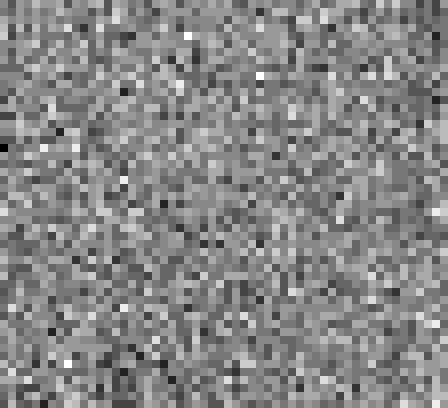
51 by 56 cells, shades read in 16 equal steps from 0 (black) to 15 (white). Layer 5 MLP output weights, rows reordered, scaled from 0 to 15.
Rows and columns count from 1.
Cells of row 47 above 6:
37
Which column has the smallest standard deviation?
34
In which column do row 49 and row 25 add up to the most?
44
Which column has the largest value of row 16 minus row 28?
54
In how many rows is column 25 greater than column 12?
21
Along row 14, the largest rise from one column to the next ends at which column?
7
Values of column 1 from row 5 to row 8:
12 8 8 9
